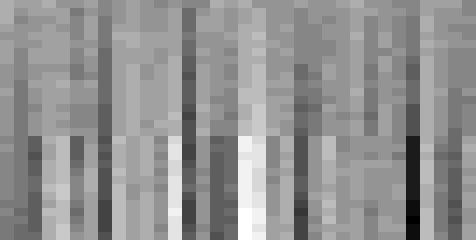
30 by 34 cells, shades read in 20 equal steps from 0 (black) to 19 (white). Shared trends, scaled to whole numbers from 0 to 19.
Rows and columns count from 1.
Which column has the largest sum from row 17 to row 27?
18
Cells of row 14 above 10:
20
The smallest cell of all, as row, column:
28, 30
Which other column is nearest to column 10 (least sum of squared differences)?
26
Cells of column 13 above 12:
23
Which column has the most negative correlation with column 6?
24
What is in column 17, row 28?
7
